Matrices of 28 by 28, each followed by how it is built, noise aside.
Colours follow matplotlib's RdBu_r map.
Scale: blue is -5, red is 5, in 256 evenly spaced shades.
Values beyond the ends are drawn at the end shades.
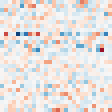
uneven rows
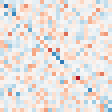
diagonal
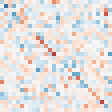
diagonal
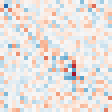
banded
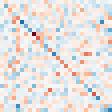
diagonal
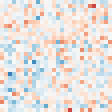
blocks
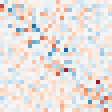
banded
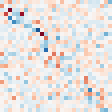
banded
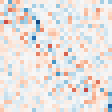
banded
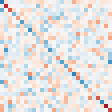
diagonal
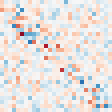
banded
